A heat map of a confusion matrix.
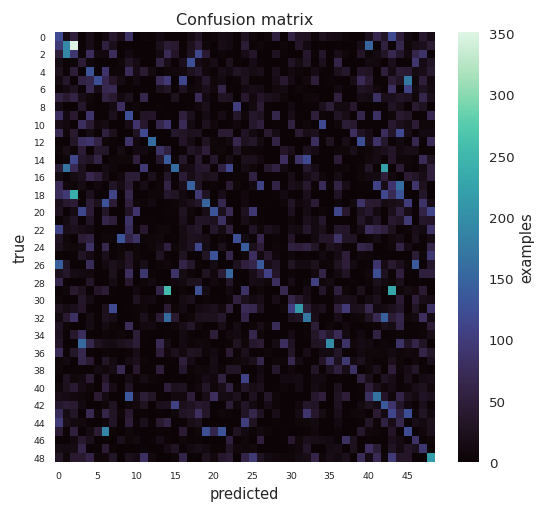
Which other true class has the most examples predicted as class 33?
28
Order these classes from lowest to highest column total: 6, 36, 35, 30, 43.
35, 30, 36, 6, 43
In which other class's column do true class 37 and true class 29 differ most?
14
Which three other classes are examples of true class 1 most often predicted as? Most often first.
2, 40, 0
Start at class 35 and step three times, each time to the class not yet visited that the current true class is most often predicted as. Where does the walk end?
44
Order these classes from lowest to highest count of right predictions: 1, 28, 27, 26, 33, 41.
33, 28, 27, 26, 41, 1
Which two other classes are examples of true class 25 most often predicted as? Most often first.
20, 48
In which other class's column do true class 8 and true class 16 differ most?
23
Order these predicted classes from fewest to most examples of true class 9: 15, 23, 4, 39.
15, 23, 39, 4
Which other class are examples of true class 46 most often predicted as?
37
